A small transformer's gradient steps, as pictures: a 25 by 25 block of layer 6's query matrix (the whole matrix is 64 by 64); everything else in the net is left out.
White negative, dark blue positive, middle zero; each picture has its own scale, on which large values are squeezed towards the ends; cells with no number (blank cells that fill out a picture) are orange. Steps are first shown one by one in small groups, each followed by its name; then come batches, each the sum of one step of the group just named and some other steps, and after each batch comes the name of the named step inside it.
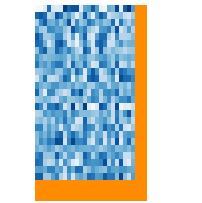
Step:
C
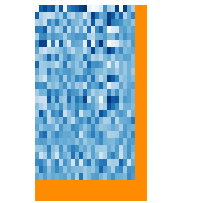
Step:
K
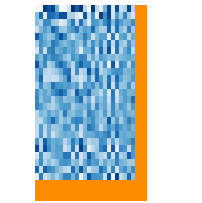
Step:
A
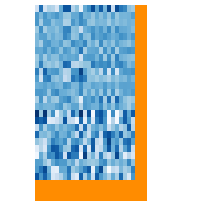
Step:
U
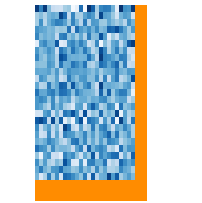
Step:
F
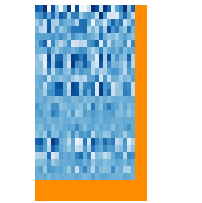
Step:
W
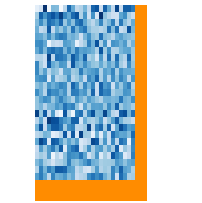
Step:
W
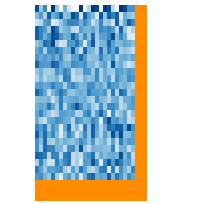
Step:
A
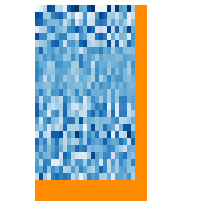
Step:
A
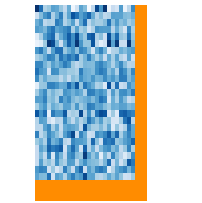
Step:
U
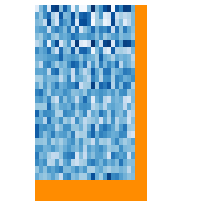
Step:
F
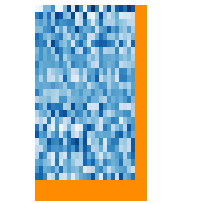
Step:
C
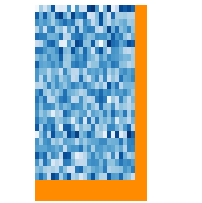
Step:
F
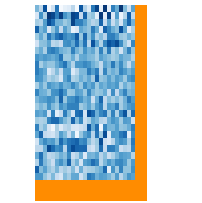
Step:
A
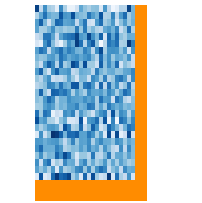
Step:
F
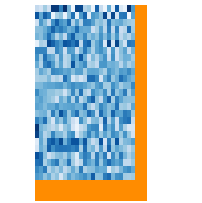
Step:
C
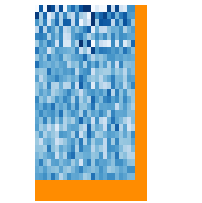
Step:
K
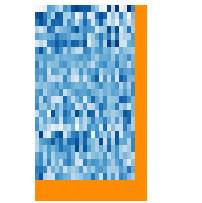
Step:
C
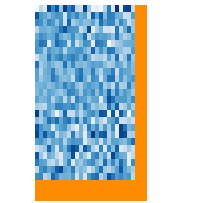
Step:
K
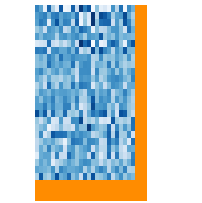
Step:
F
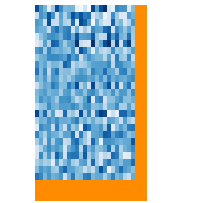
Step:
U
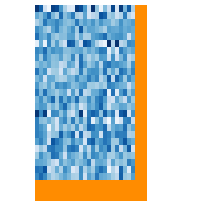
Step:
U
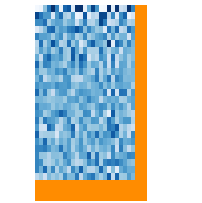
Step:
A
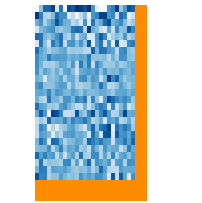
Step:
K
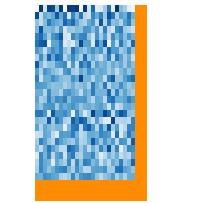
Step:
K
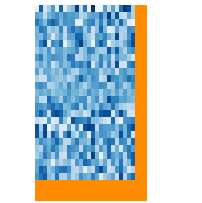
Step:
K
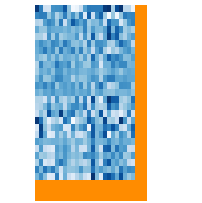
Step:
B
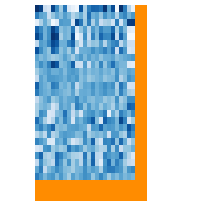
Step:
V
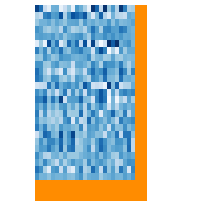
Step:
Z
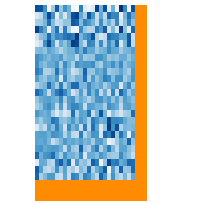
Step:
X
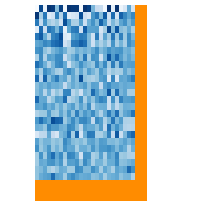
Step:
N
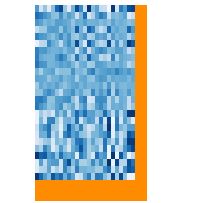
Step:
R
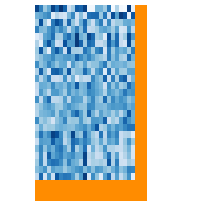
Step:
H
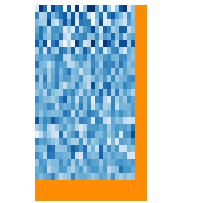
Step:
N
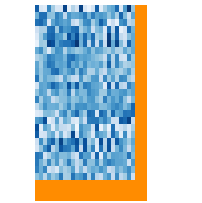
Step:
H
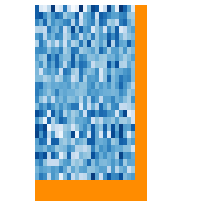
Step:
B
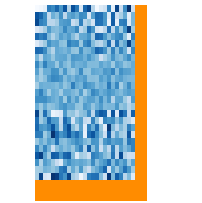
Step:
R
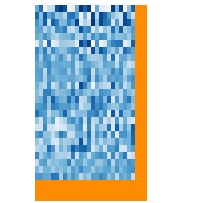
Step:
R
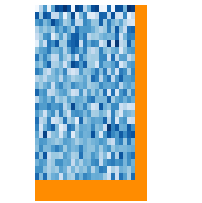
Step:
X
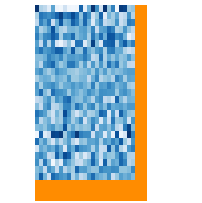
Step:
V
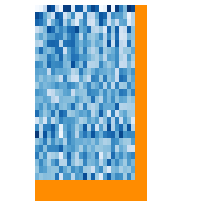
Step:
H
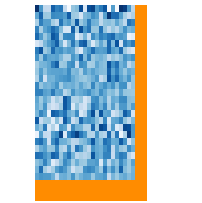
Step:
V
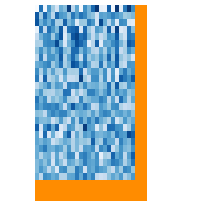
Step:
N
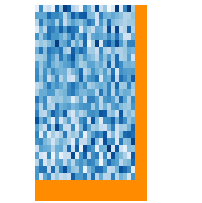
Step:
B
